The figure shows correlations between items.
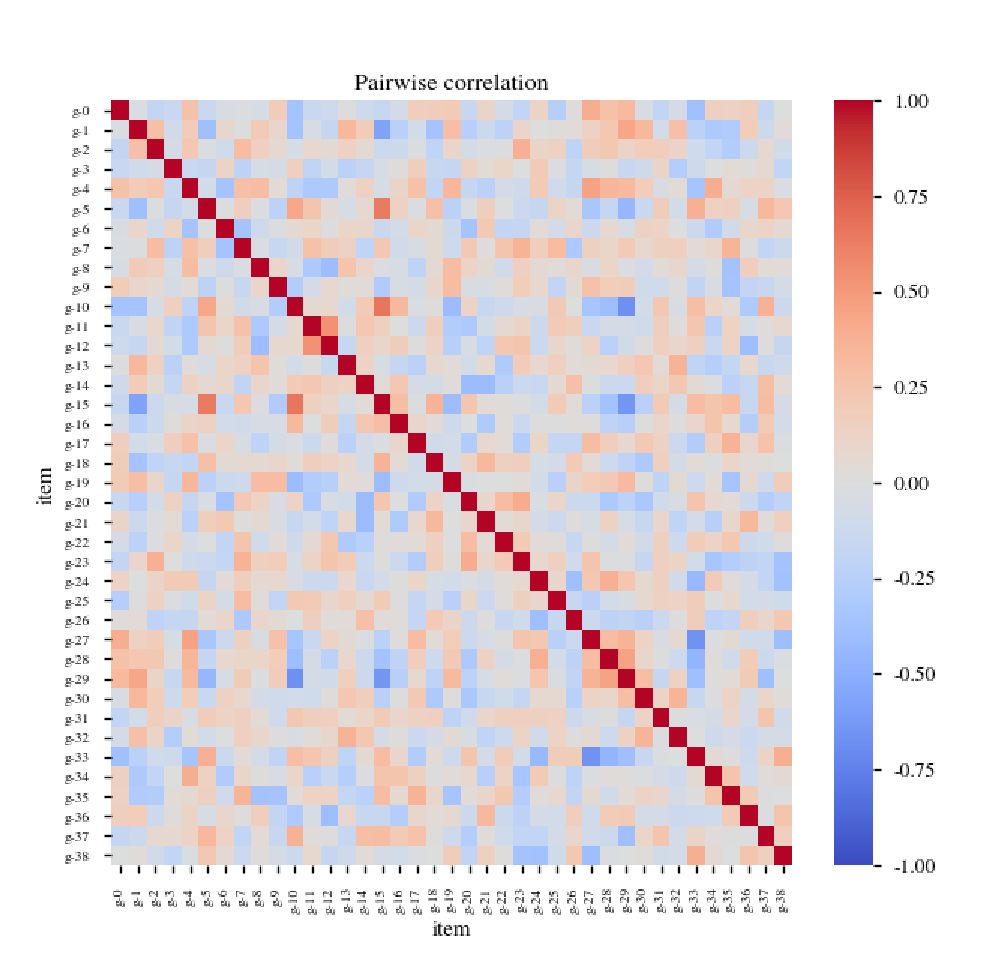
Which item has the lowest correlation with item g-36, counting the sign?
g-12
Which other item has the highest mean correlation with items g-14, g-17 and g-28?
g-4
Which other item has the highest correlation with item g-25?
g-7
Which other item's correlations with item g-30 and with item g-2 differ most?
g-23
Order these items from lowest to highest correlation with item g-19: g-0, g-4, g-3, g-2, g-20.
g-3, g-20, g-2, g-0, g-4
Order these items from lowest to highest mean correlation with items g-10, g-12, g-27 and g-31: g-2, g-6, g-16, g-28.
g-28, g-6, g-2, g-16
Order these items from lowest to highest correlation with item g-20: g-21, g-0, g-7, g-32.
g-0, g-32, g-21, g-7
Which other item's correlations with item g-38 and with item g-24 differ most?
g-33
